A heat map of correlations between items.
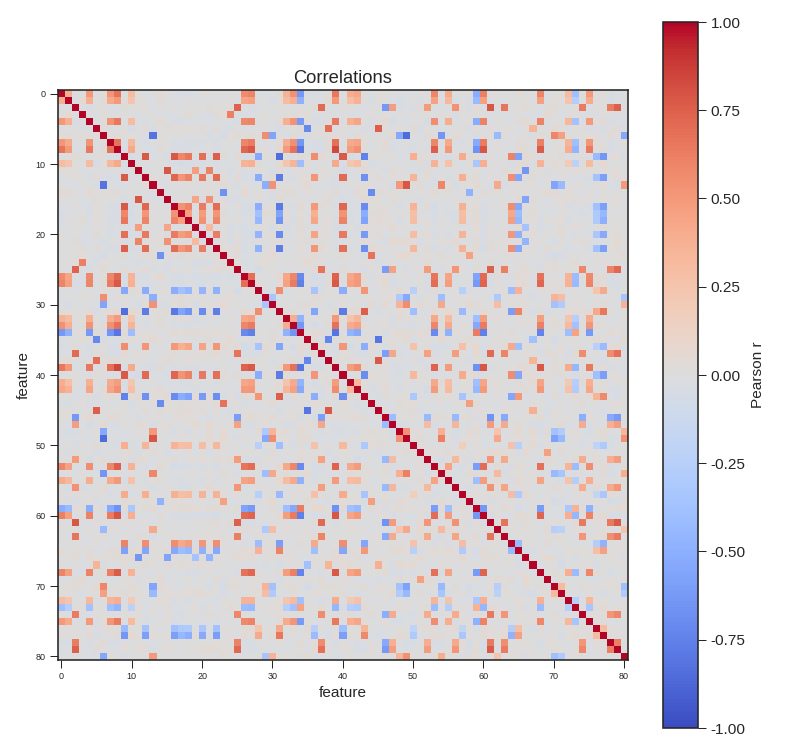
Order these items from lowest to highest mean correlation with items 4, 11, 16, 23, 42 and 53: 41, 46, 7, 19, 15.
46, 19, 15, 41, 7
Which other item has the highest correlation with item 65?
31
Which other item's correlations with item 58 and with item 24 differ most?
3
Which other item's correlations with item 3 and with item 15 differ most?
11
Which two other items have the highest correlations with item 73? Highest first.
34, 59
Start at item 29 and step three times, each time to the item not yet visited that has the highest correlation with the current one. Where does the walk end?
71
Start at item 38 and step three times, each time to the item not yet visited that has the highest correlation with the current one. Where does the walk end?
67
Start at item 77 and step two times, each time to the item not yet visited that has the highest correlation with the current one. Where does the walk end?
43
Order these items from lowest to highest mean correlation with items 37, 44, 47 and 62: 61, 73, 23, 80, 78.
73, 80, 23, 78, 61
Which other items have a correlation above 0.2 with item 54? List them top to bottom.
13, 30, 48, 49, 62, 80
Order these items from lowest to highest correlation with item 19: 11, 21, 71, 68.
68, 71, 21, 11
